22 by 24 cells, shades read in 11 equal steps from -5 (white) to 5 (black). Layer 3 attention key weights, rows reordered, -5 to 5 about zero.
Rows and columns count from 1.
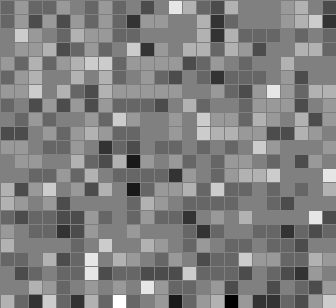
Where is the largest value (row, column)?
22, 17
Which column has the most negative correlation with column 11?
14
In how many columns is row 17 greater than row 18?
14
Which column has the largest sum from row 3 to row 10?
18
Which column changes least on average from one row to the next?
21
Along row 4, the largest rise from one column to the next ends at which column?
11
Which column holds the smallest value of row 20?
7
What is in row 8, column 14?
-2
